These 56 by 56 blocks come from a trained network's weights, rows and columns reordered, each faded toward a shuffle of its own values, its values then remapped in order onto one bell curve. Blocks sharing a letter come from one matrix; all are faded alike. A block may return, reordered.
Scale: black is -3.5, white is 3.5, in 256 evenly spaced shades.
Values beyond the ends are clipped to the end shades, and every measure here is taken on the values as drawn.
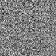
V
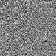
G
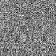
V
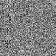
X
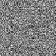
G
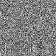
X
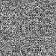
X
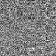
G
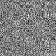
G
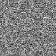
V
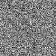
V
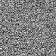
V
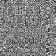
G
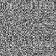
G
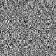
G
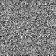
V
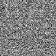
X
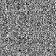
X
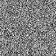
V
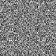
X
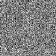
X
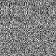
G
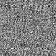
V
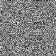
V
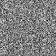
V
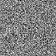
X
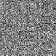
V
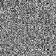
V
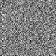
G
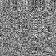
G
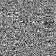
V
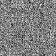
X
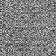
G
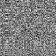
G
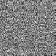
G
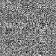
X
